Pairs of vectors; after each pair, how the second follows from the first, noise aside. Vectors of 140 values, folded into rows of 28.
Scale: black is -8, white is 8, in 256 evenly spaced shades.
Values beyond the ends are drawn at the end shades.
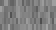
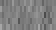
reversed, partly zeroed.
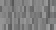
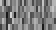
reversed, scaled up.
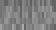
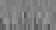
reversed, partly zeroed.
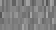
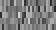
wrapped around, negated, scaled up.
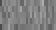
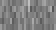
wrapped around, negated.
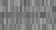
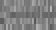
reversed.
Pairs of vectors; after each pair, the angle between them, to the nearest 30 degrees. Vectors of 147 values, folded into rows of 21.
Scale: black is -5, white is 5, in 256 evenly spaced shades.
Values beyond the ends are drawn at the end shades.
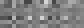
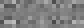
60 degrees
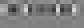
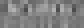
150 degrees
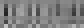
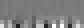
90 degrees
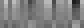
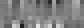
120 degrees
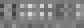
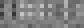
30 degrees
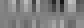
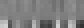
90 degrees
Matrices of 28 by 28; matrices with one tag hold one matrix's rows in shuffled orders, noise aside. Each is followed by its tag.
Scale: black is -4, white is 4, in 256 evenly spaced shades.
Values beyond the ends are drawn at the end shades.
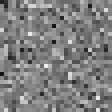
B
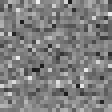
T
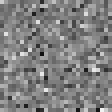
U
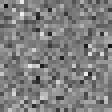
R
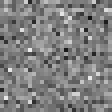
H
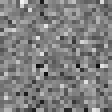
U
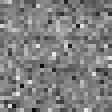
T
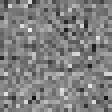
H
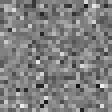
U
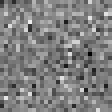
H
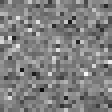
T
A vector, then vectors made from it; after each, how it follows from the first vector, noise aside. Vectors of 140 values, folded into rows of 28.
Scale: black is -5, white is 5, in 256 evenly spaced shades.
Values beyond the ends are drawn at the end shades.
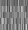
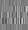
wrapped around, partly zeroed.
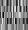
wrapped around, negated, scaled up.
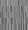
negated, shrunk.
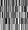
reversed, negated, scaled up.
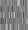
wrapped around, partly zeroed.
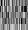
reversed, negated, scaled up.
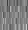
partly zeroed.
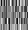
reversed, negated, scaled up.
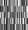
wrapped around, scaled up.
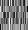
wrapped around, negated, scaled up.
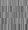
negated, shrunk.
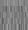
negated, shrunk.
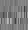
wrapped around, partly zeroed.
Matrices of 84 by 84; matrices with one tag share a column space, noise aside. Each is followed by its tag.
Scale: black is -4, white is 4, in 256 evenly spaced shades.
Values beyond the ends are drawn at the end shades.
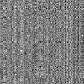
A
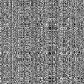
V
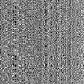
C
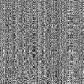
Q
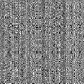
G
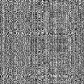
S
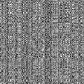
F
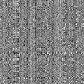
V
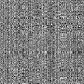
G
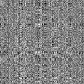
V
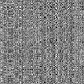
A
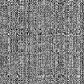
S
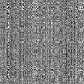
A
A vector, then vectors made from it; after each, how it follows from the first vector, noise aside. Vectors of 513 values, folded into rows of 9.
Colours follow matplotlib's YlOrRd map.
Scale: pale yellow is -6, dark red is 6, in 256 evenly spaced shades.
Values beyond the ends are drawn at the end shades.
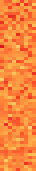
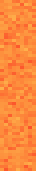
negated, shrunk.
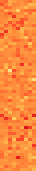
wrapped around, partly zeroed.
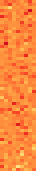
reversed, negated, partly zeroed.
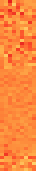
wrapped around, partly zeroed.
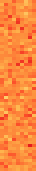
wrapped around, partly zeroed.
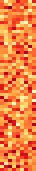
reversed, scaled up.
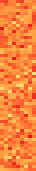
wrapped around, negated.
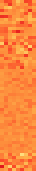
reversed, negated, partly zeroed.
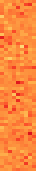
wrapped around, partly zeroed.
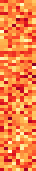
wrapped around, scaled up.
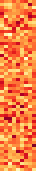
wrapped around, scaled up.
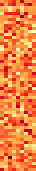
wrapped around, negated, scaled up.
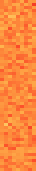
negated, shrunk.
